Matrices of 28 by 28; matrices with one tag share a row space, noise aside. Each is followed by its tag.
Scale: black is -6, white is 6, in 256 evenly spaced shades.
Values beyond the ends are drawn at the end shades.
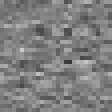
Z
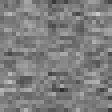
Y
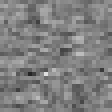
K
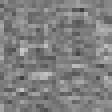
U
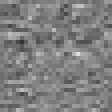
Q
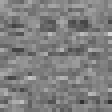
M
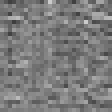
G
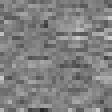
U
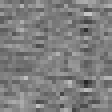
Z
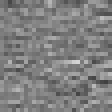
G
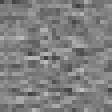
K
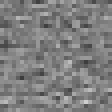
Z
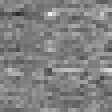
G
